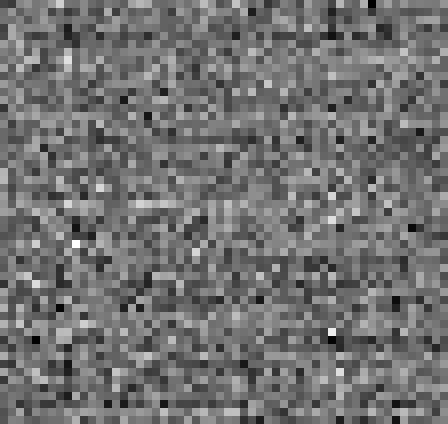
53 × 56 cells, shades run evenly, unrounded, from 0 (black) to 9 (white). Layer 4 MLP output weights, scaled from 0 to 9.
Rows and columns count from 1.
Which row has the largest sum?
26
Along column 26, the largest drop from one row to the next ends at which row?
46
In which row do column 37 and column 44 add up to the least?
13
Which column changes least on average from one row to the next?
15
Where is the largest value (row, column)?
31, 10
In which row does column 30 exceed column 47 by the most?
1
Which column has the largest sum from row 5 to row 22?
3
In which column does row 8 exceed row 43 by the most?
5
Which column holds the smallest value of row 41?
22
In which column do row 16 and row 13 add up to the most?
21
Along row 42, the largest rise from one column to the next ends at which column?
42
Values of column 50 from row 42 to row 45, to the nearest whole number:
2 2 3 4
